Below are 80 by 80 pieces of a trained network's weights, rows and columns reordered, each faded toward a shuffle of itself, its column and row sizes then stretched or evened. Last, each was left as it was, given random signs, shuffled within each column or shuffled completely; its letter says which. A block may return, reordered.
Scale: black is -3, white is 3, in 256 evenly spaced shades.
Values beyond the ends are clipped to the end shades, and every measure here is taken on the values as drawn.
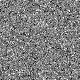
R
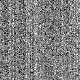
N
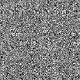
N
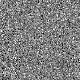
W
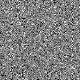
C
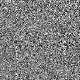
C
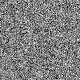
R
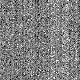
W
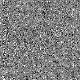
C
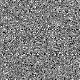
C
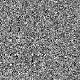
N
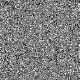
C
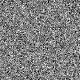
W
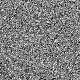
R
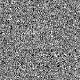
N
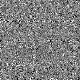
C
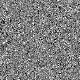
W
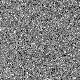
R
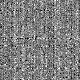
N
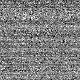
N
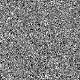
C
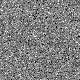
R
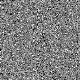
W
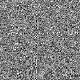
N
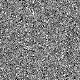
W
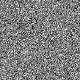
C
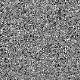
C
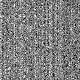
W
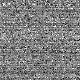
N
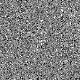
C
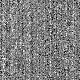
W
